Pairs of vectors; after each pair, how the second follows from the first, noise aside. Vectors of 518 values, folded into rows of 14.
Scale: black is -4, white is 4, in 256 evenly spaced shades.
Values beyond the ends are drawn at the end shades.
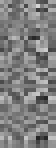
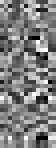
scaled up.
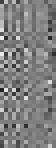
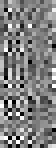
wrapped around, negated, scaled up.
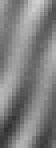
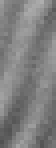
shrunk.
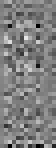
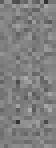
reversed, shrunk.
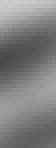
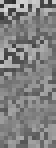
sign-scrambled.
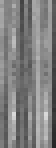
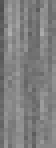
reversed, shrunk.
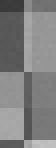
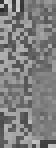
sign-scrambled.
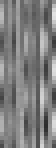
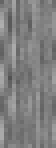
reversed, shrunk.
